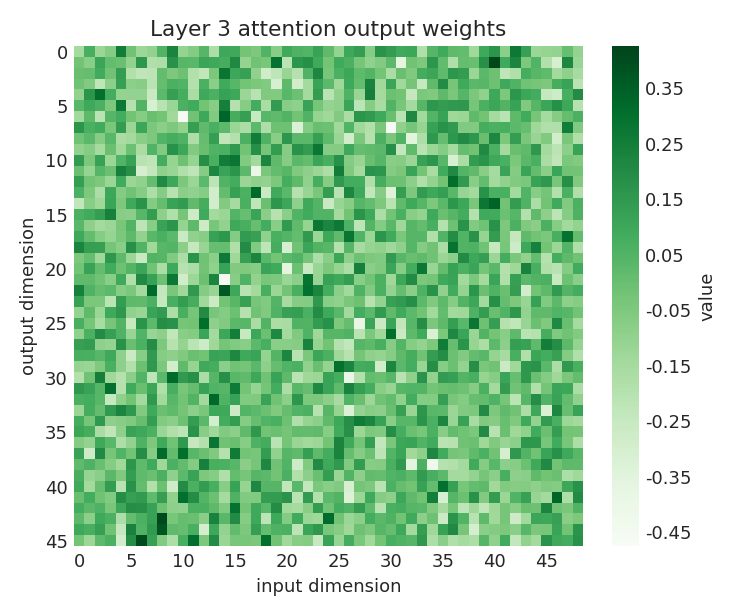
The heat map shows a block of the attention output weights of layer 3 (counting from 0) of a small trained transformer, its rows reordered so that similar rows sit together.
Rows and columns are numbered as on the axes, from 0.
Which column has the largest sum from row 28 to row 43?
15
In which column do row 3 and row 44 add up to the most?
8
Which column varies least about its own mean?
1
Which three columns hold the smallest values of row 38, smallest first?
34, 32, 21
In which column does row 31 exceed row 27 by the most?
26
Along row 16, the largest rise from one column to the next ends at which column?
23
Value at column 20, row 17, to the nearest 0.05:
0.05
